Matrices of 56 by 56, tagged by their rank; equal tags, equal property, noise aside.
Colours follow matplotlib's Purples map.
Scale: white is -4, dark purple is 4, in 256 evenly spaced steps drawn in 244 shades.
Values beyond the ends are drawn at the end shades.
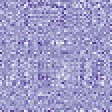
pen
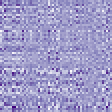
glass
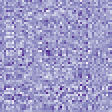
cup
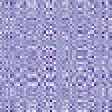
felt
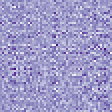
cup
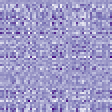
felt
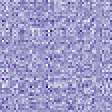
cup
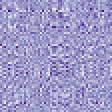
pen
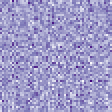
cup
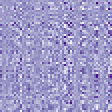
felt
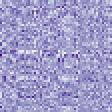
cup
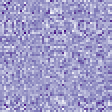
cup
